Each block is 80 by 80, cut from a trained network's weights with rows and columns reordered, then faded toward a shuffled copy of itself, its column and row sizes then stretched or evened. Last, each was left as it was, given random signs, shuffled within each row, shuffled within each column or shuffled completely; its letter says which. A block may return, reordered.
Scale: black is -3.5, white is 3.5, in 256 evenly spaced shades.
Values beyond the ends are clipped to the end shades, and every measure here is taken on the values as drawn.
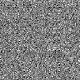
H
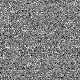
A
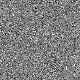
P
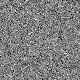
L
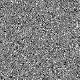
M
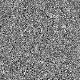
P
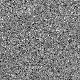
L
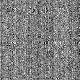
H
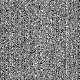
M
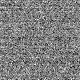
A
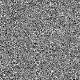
P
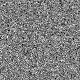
L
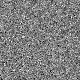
L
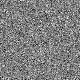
A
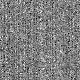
M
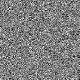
H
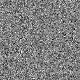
M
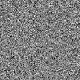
H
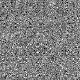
H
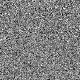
A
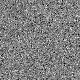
L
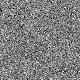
A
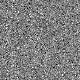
M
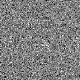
H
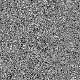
M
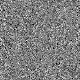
P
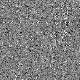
P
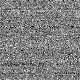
A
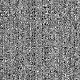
H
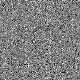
P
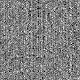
H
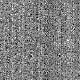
H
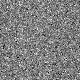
L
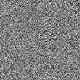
H
